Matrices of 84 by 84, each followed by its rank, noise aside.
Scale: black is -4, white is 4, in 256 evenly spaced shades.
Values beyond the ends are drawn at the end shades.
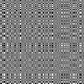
one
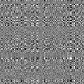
three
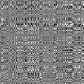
three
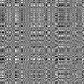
two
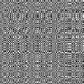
three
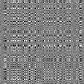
two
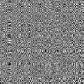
four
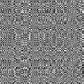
five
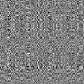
four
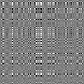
one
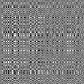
two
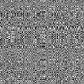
five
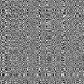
three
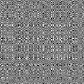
three
